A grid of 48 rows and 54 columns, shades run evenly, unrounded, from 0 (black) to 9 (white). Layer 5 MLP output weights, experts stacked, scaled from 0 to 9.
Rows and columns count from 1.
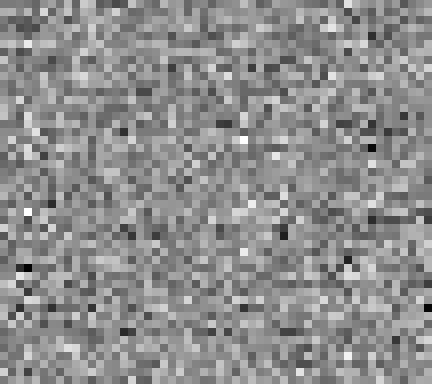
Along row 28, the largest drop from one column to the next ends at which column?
54
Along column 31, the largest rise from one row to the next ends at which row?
18
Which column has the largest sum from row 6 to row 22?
4
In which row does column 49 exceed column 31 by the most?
39
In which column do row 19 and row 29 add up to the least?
47
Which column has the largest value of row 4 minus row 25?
42
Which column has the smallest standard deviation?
23
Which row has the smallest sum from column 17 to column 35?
12
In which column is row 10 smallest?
41
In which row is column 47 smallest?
19
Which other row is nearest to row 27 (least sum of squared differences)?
24
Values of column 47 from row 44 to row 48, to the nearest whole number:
4 7 6 6 5
